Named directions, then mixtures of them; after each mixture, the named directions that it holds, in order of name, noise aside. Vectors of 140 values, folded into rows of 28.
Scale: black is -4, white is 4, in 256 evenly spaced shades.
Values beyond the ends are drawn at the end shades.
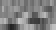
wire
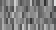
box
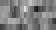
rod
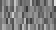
box.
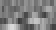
wire.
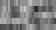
rod, wire.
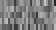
box, wire.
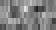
rod.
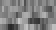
wire.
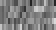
box, rod.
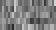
box, wire.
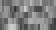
rod, wire.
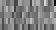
box.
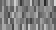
box.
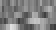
wire.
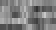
rod, wire.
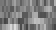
box, wire.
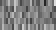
box.
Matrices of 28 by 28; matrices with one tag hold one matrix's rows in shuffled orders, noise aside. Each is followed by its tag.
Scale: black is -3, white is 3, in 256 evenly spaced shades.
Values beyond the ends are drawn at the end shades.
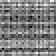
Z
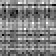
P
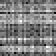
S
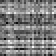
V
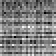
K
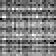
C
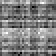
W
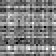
V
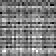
C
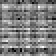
W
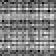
Z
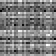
S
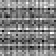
Z
